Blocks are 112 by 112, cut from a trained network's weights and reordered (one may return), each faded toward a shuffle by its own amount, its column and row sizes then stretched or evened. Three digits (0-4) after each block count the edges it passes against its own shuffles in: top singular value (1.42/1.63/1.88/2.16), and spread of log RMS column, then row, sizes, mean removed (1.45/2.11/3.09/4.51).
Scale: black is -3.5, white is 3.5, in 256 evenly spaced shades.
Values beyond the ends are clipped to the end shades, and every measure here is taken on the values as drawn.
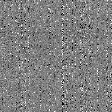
0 3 0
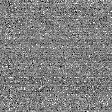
2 1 1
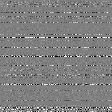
4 0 4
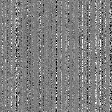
4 4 0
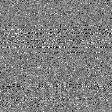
1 0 3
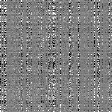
4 4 1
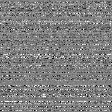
2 0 4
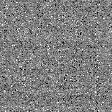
0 1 0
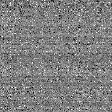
1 1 2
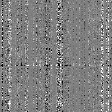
3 4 1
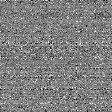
1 1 2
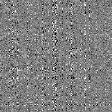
2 3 2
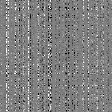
4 4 2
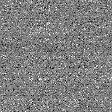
0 1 1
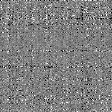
1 2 3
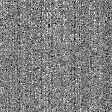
2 1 1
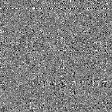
2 2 2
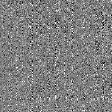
2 3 1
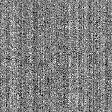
4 1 1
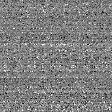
2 1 2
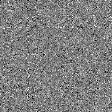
0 2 1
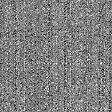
2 2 1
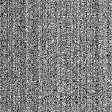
4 0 2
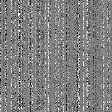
4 4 0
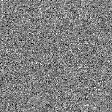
1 1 1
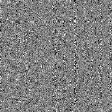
2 3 0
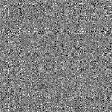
2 2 2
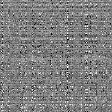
4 3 1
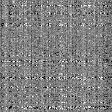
4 1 3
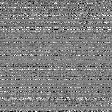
3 0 4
